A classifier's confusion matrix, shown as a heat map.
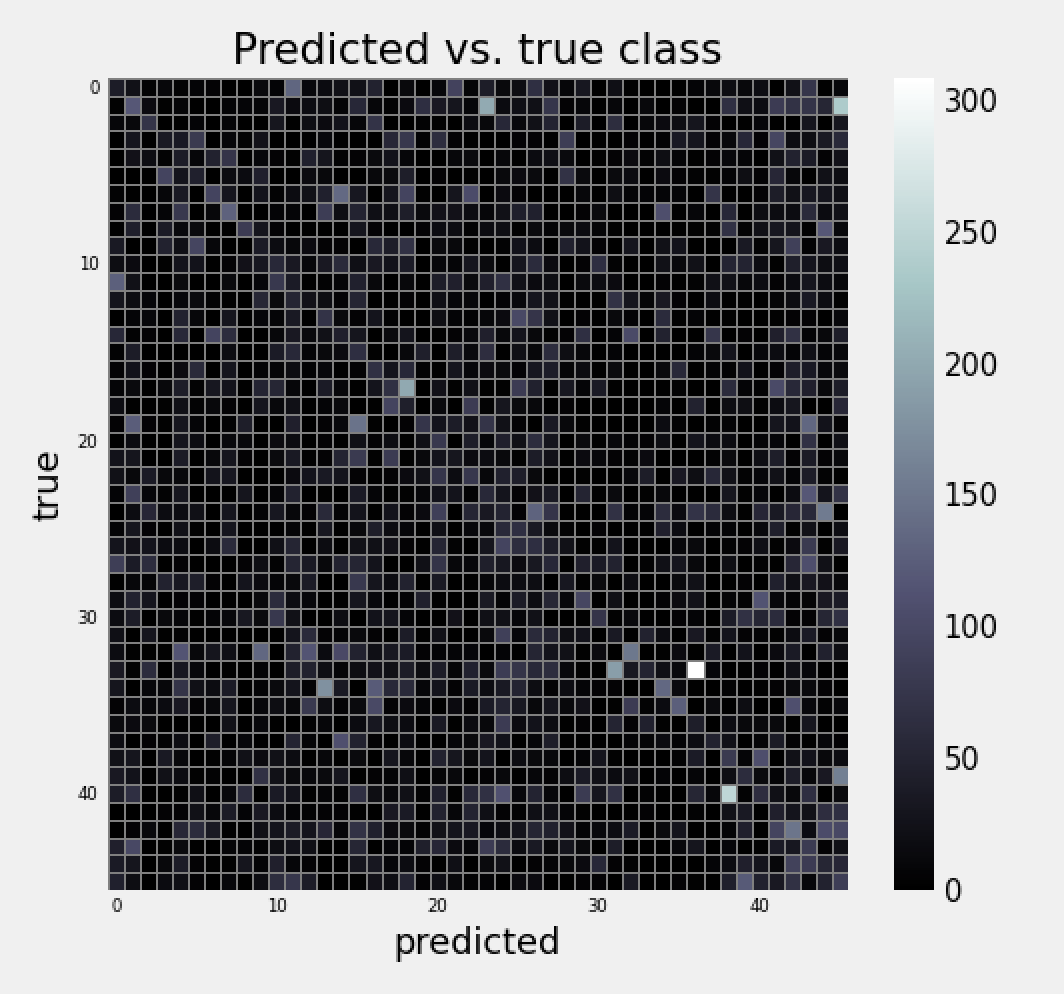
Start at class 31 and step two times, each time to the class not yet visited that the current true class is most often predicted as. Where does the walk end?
44
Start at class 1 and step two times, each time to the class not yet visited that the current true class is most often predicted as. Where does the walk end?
39
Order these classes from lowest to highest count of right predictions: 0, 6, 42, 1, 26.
0, 26, 6, 1, 42
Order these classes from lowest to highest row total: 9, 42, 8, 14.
8, 9, 14, 42
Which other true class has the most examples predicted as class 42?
35
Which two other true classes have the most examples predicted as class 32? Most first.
14, 35
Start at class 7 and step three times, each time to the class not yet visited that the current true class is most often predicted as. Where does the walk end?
25
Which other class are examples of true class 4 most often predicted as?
7
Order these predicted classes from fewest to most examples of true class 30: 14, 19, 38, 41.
19, 14, 38, 41
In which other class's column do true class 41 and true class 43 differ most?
1
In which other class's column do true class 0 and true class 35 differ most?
11
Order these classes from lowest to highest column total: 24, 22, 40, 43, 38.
40, 22, 38, 24, 43
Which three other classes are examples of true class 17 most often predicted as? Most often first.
18, 41, 25
